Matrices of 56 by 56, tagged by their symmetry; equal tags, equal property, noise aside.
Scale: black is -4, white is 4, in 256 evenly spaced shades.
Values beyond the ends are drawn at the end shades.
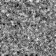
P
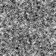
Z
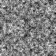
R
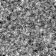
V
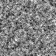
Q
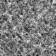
Q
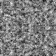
R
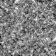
Q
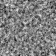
V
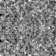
R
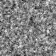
P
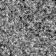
Q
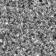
V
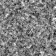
P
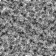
Z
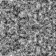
R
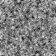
Z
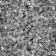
Z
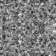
R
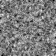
Z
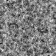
Z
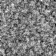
P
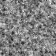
Q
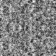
R
